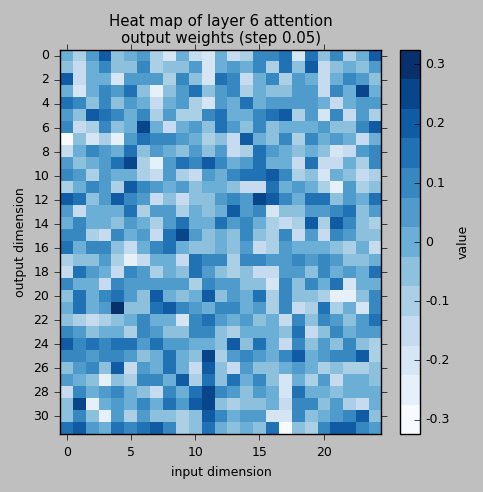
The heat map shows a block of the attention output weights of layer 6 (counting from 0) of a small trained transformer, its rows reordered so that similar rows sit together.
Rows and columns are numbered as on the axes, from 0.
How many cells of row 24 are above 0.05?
11
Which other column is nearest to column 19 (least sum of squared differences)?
12
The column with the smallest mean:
20
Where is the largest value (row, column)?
21, 4
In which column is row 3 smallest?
7
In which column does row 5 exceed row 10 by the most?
2
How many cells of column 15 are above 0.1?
6
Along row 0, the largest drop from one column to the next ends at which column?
18
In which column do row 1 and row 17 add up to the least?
5
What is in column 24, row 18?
0.15
